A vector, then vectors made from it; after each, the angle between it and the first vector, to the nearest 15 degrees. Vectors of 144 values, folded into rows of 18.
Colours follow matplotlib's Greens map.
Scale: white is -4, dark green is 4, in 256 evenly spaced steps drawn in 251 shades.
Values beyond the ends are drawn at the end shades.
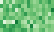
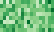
45 degrees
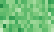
60 degrees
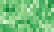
75 degrees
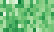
75 degrees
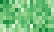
135 degrees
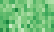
120 degrees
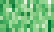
90 degrees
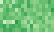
15 degrees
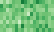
90 degrees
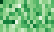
150 degrees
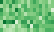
165 degrees
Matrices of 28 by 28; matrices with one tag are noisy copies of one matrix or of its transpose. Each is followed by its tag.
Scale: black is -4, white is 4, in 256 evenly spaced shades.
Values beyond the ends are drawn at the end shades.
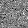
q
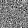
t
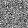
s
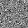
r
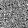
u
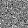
s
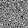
r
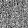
q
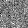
q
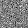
t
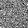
u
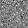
r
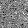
q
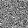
s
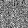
q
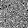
u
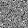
r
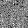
q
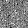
q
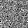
t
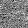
q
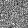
q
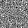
t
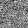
q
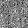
q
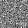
t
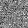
q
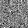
u
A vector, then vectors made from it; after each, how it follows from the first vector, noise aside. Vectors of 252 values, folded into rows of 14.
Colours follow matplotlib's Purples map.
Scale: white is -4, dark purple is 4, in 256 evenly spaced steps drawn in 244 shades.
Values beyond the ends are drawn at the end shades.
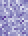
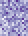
negated.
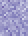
reversed, negated, shrunk.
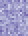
wrapped around, negated, shrunk.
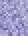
reversed, negated, shrunk.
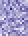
negated.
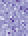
negated, partly zeroed.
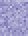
wrapped around, negated, shrunk.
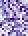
negated, scaled up.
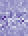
partly zeroed.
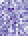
wrapped around.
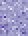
partly zeroed.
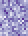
negated.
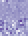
wrapped around, partly zeroed.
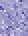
wrapped around, negated, partly zeroed.
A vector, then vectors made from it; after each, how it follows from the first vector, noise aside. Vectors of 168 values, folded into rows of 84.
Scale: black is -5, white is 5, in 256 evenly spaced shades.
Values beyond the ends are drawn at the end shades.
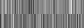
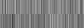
reversed, negated, shrunk.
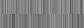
reversed, negated, shrunk.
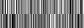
reversed, negated, scaled up.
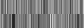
reversed, negated.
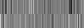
negated, partly zeroed.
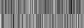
negated.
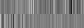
negated, partly zeroed.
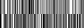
scaled up.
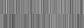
reversed, negated, shrunk.
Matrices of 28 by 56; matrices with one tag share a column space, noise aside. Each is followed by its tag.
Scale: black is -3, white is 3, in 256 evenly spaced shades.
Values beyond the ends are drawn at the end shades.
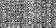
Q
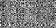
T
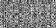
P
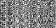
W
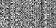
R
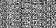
R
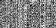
P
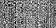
Q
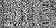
T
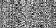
P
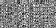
P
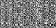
T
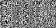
W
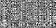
T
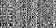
T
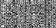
P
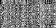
P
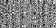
P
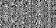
W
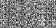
R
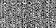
Q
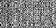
T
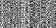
Q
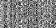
W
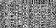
P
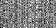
Q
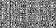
T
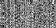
P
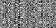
Q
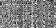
W
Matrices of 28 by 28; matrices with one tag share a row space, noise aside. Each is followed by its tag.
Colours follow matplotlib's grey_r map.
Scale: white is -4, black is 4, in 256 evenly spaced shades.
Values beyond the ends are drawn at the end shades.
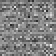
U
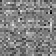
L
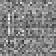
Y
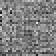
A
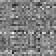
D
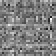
L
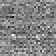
D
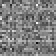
A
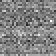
U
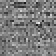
D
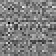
Y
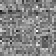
A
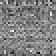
L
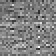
D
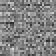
D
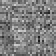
D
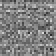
U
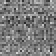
U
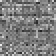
A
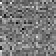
A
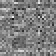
D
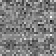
U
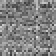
A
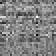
A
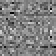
L
